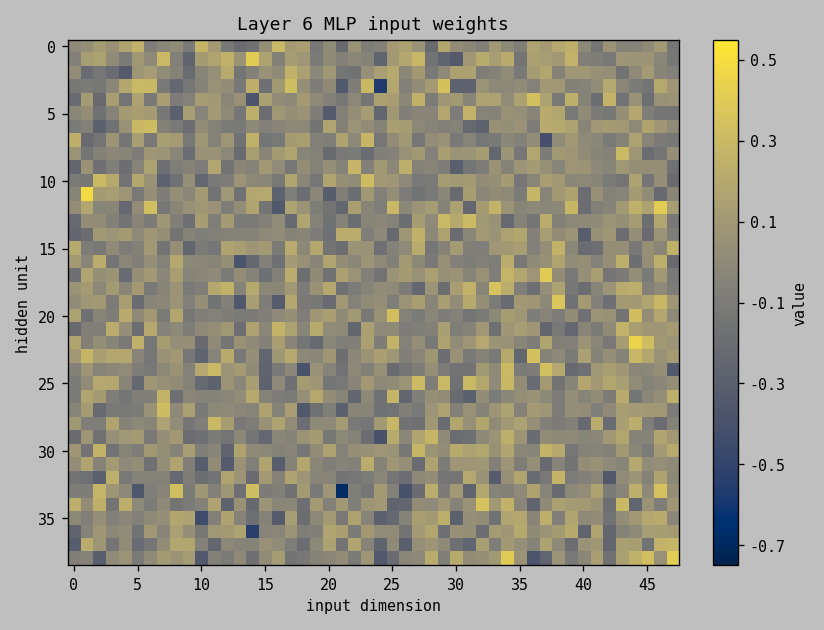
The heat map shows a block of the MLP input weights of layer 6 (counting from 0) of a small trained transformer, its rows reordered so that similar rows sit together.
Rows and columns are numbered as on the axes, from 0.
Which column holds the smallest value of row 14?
40
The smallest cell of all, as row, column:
33, 21
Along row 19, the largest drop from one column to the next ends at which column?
39
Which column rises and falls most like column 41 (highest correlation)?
28
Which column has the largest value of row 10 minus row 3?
24
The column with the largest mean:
34
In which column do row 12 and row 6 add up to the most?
6
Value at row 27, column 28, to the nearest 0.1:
0.1
